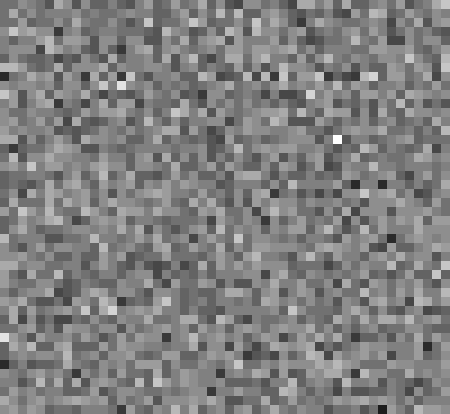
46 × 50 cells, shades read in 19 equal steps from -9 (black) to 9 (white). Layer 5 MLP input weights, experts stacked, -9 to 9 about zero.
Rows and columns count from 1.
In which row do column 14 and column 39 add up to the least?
9
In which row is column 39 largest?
43
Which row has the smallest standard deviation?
37
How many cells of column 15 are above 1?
7
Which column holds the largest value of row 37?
35
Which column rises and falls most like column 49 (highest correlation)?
25
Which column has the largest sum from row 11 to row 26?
6
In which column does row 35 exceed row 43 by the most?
10
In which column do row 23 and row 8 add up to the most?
2
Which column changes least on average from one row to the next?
16
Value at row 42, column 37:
3
